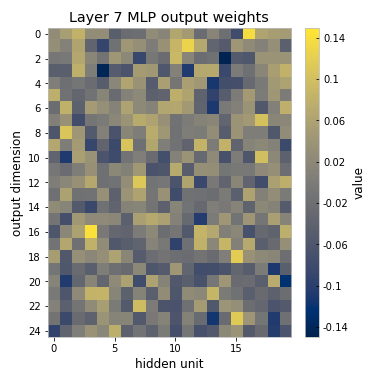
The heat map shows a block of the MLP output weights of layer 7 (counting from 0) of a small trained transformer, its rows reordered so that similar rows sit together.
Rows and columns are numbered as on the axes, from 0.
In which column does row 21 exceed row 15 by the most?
12
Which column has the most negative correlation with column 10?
14
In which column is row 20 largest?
18
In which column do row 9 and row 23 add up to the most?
6
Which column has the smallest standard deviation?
0
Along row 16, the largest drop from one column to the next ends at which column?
4
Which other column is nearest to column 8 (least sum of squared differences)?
9
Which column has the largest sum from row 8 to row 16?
7
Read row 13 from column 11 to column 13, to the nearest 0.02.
-0.02 -0.02 -0.02
